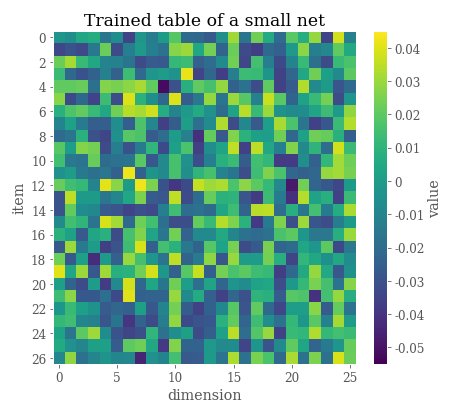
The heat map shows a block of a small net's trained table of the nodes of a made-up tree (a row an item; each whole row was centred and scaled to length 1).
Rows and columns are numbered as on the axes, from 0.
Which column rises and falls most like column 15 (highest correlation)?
22
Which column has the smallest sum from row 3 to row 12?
9
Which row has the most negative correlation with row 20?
15
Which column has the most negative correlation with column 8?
10
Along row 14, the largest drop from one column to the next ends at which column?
19
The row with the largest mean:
6
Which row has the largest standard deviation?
12
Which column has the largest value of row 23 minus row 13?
24
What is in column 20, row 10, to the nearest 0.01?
-0.04
